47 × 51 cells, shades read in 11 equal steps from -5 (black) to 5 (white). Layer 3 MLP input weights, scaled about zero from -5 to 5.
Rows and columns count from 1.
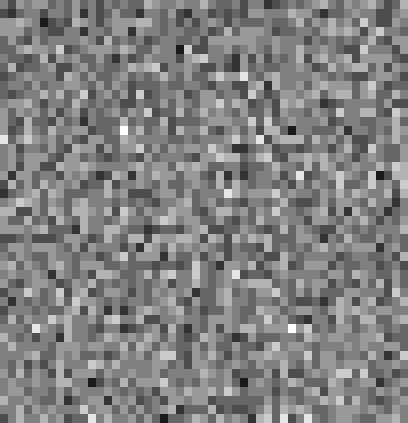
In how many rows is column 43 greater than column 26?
23
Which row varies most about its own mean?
20
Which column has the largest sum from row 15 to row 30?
16
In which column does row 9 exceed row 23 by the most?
31
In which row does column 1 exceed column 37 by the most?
15
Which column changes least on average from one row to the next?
36
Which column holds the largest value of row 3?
46
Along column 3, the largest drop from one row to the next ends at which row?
24
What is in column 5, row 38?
-2
